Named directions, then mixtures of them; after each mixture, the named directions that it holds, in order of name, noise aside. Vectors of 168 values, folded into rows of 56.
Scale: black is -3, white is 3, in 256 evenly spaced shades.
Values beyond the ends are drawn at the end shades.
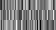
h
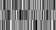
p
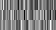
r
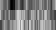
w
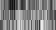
w.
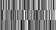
r.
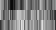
w.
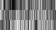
p, w.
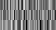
h, r.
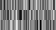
h, p.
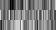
h, w.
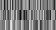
h, p, r.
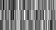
r, w.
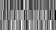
h, r, w.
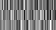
r.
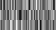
h, p.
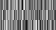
h, p, r.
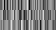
h, p, r.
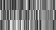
h, p, w.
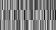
r.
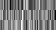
h, r, w.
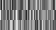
h, p, w.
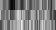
w.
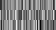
h.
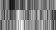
w.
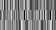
r.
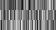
h, w.
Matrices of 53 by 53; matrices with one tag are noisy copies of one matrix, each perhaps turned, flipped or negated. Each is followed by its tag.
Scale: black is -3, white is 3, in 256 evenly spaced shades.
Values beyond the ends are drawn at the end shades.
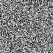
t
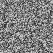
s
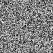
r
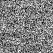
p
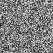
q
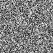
t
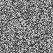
r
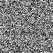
q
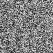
p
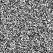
s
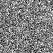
p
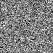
p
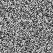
q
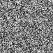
q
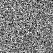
r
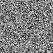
t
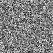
s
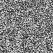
p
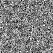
s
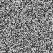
q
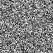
q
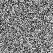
s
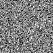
t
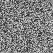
p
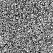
r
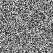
t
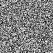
r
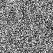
p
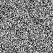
t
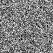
q
